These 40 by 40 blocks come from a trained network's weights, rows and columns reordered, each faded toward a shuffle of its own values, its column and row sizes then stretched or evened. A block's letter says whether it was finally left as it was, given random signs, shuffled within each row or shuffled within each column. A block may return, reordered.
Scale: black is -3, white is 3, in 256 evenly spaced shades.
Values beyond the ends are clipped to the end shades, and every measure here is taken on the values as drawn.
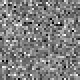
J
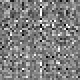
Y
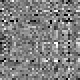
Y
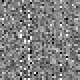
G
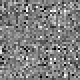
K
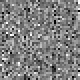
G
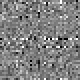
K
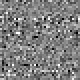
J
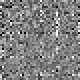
K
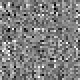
Y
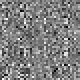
Y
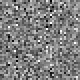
G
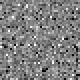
J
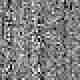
G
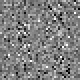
G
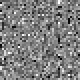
G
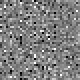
G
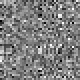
Y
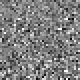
J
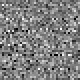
J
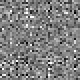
Y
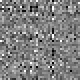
Y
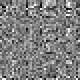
Y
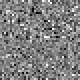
J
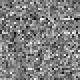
J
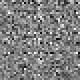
K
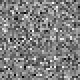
J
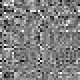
Y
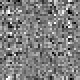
Y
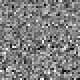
J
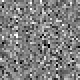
G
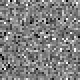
J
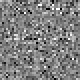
J
